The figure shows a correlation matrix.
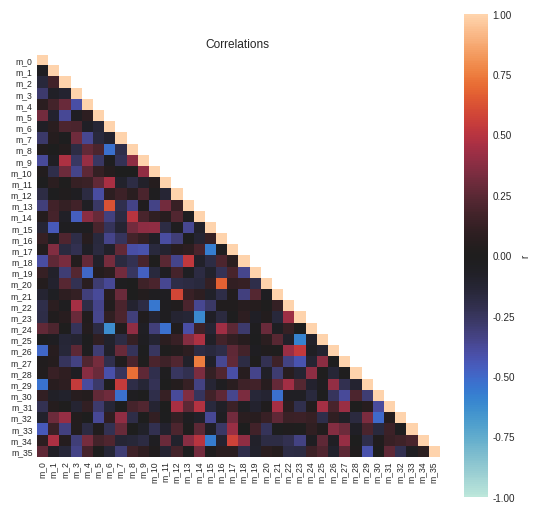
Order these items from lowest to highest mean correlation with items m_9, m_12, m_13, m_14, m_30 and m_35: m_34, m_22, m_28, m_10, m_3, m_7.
m_7, m_3, m_22, m_10, m_28, m_34
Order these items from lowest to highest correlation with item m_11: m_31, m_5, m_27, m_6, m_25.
m_31, m_25, m_27, m_5, m_6
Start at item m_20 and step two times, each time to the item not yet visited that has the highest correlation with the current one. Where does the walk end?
m_24
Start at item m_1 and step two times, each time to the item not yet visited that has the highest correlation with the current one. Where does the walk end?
m_17
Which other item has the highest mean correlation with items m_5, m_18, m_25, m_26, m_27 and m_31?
m_14
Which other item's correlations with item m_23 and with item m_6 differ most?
m_13
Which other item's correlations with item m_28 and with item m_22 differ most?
m_8
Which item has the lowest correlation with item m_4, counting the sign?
m_19
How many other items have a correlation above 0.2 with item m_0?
3
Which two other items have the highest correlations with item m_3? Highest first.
m_29, m_22
